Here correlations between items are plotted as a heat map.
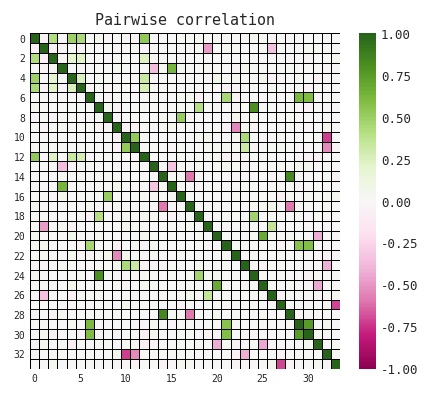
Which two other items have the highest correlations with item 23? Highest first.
10, 11
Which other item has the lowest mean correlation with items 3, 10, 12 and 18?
32
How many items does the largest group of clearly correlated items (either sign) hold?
5
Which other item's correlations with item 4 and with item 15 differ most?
3
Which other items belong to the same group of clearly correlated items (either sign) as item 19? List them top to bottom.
1, 26
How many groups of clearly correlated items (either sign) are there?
11
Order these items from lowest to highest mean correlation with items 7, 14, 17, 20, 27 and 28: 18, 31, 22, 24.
31, 22, 18, 24
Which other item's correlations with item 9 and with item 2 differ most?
22
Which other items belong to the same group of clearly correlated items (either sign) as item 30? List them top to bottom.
6, 21, 29
